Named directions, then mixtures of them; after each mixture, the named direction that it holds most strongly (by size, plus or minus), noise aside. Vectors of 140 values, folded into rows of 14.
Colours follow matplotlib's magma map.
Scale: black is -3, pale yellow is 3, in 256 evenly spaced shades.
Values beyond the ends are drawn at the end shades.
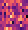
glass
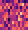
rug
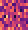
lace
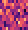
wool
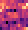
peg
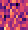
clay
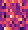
glass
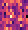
glass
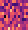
lace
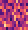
wool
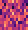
wool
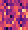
glass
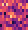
glass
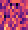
clay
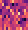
wool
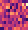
rug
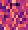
clay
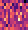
rug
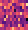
lace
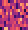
wool
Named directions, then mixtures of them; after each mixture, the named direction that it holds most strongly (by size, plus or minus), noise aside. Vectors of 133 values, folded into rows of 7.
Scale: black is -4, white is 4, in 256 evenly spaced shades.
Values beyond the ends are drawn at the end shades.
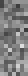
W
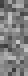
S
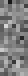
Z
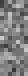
S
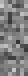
S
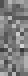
W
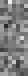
Z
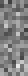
W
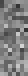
W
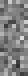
Z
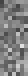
W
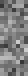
S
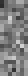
S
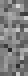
W
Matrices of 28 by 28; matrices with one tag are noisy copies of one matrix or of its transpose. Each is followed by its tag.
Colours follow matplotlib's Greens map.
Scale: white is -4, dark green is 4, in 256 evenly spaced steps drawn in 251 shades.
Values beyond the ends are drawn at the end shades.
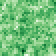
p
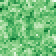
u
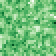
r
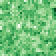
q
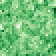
q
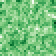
r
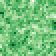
r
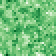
u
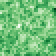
q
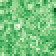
q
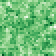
p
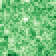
q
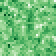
u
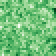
q
